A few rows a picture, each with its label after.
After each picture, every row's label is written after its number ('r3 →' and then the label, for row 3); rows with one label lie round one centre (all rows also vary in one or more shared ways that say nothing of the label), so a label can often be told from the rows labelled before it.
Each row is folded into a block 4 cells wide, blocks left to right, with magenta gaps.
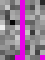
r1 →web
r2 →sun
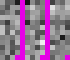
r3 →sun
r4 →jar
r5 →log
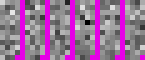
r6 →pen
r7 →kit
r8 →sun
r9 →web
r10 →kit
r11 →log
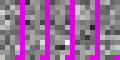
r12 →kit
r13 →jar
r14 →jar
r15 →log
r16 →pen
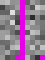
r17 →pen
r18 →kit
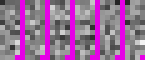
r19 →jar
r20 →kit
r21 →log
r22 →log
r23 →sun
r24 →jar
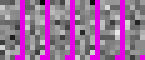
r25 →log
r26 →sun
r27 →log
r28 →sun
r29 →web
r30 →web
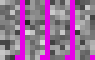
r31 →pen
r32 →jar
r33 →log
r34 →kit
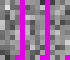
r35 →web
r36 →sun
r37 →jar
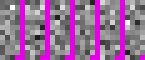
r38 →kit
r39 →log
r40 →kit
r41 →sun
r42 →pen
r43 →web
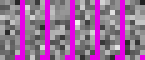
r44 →sun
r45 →log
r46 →log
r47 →web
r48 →pen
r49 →sun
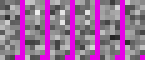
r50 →kit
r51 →pen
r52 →pen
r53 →pen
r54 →log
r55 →pen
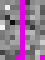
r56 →web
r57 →jar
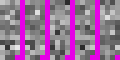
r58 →pen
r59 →pen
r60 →sun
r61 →pen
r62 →log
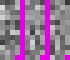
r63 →log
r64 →sun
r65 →sun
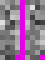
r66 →web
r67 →web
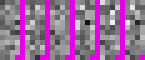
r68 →jar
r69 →kit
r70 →kit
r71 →web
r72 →pen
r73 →web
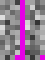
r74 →sun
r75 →web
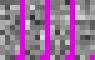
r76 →kit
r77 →web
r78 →sun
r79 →log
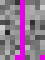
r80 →sun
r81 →log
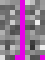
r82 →pen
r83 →pen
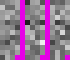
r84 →log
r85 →jar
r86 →log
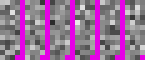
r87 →pen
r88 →sun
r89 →jar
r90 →web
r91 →pen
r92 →kit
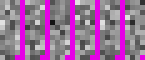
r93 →web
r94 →pen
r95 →jar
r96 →pen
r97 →web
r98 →sun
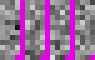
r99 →log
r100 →web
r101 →pen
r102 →kit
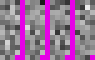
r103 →sun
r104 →sun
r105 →sun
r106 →kit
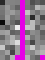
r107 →jar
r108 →kit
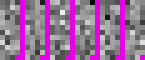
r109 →kit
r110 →sun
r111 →pen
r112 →sun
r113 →kit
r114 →jar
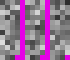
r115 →kit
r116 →pen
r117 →kit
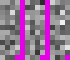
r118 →pen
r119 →sun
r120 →pen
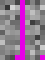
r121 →kit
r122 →log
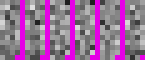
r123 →web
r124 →web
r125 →sun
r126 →sun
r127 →jar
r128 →web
